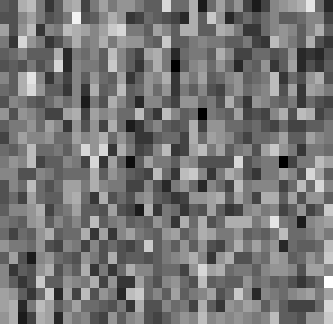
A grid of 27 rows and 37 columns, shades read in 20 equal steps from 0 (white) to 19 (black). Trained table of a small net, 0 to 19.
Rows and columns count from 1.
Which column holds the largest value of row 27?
3
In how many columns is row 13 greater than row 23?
18
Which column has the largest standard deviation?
37
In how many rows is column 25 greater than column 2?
11
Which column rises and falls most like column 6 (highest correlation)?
10
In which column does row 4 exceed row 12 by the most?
6
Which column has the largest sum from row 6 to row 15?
20
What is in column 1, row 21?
8
